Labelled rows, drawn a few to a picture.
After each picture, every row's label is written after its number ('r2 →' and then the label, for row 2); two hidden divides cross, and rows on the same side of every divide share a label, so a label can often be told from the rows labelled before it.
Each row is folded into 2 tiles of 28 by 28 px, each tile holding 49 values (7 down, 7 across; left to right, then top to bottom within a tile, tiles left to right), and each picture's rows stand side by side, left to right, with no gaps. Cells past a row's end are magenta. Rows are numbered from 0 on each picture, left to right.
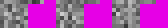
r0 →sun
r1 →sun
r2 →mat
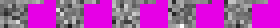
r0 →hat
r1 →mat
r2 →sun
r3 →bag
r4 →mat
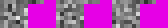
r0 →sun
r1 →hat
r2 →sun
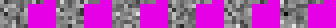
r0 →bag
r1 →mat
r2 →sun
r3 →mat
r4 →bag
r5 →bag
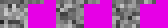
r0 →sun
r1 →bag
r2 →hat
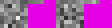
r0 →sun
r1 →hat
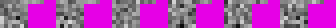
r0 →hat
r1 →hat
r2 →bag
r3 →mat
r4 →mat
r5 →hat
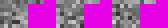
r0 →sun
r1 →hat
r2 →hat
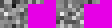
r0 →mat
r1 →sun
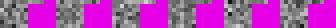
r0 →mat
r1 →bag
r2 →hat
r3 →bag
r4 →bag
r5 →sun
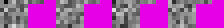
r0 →bag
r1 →mat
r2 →mat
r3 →bag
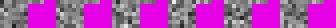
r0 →mat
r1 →mat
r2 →bag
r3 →mat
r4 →hat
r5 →hat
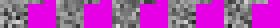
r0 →hat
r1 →sun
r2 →sun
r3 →hat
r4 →hat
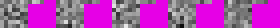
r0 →hat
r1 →mat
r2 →bag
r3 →mat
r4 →mat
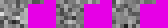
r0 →sun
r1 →hat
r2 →mat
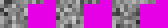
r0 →bag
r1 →mat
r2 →hat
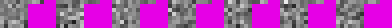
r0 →hat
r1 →sun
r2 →mat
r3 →mat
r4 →mat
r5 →mat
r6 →hat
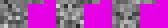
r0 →sun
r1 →sun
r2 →hat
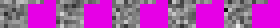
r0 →hat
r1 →sun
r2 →mat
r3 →mat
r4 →bag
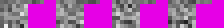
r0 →sun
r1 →sun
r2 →sun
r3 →sun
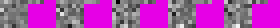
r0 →mat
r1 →mat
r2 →bag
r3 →bag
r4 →bag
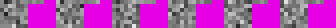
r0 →bag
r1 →bag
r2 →hat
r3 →bag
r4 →mat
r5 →mat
